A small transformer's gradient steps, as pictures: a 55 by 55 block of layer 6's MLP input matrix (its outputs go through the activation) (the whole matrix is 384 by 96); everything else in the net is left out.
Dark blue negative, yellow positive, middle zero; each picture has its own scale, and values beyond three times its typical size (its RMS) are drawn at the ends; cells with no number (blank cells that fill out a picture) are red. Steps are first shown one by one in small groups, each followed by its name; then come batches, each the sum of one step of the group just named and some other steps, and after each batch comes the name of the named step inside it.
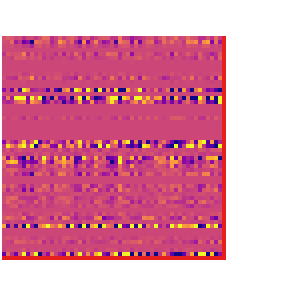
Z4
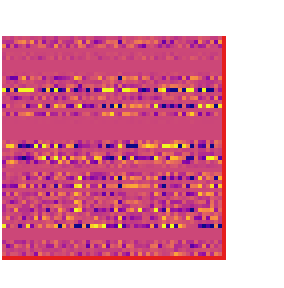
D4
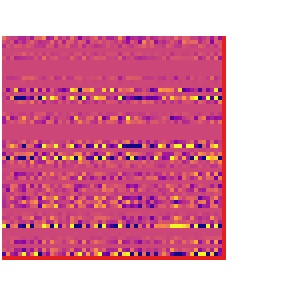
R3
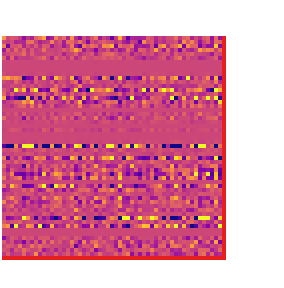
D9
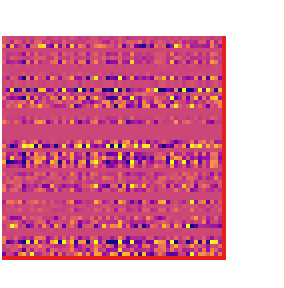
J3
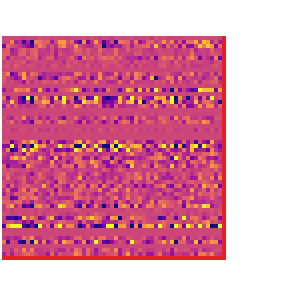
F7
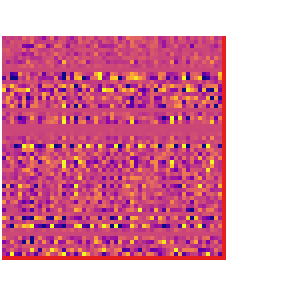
D4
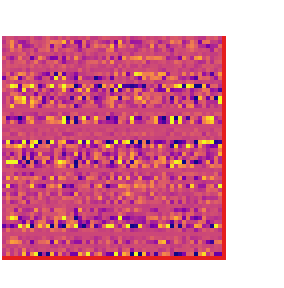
Z4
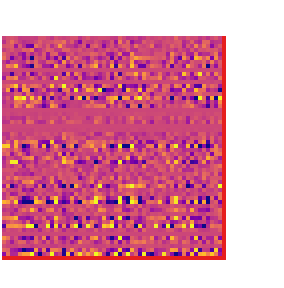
Z4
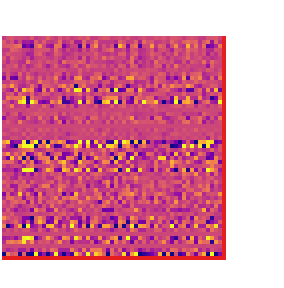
Z4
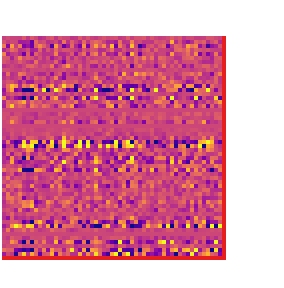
J3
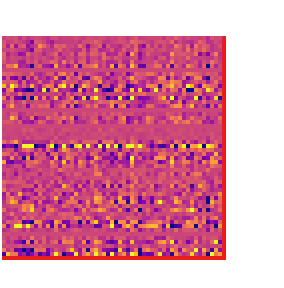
J3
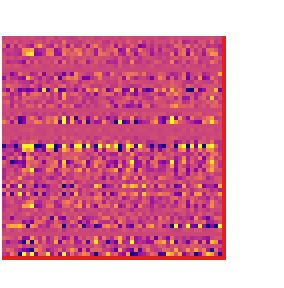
J3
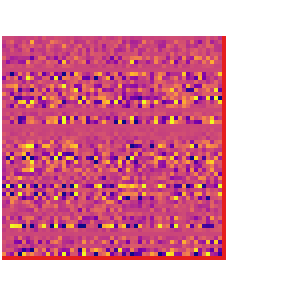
R3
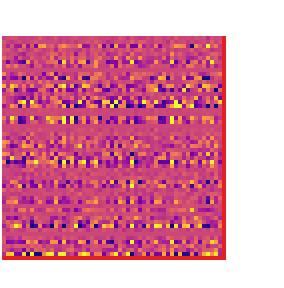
J3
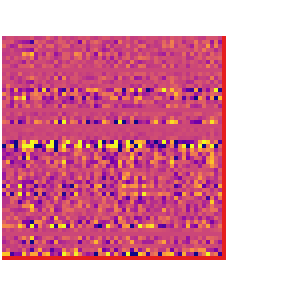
Z4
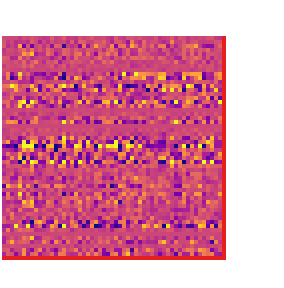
D9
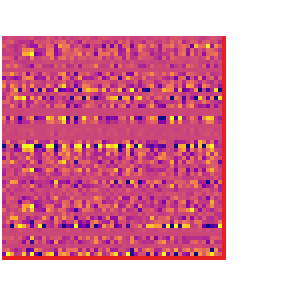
Z4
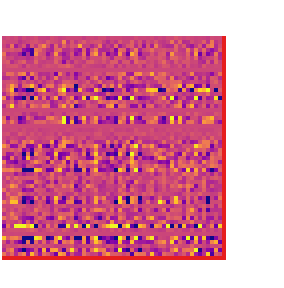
J3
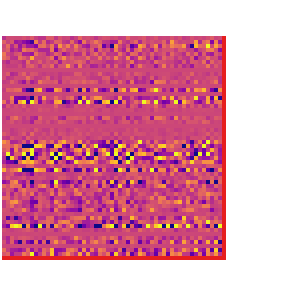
F7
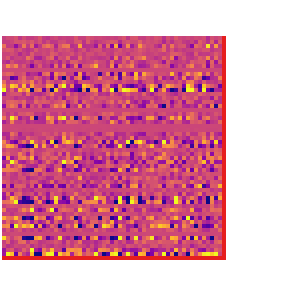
D4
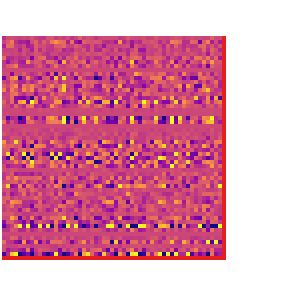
F7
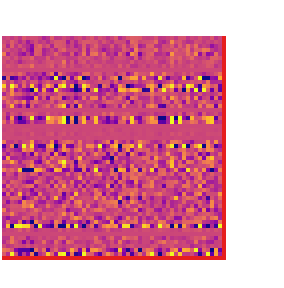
D4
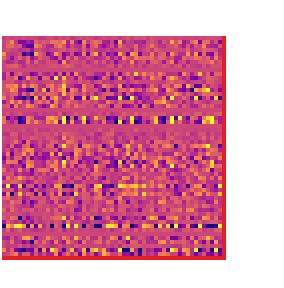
F7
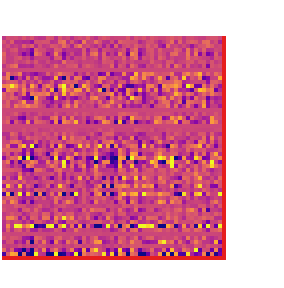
Z4
